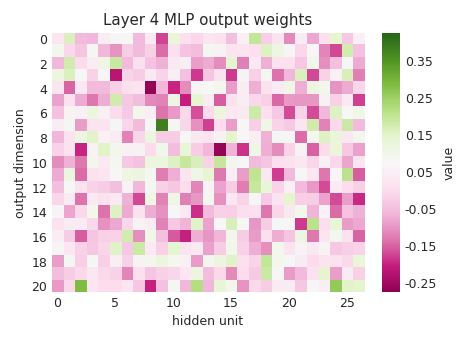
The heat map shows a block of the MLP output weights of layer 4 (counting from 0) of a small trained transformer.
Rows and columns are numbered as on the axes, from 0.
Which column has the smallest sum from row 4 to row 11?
2
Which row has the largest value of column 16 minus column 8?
4
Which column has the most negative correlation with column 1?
23
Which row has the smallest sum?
5
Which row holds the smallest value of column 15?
3
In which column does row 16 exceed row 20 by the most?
8
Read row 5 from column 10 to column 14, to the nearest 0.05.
0.1 -0.2 0.15 0.05 -0.15
